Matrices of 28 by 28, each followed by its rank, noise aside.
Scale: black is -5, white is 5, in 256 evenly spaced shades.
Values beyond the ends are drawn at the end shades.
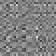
three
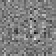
six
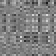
two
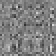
three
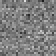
six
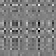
one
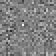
six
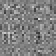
six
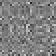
four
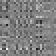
three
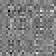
three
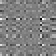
two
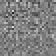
six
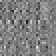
three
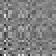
two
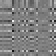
one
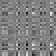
one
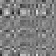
two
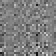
three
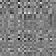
two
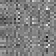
four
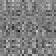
three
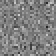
six
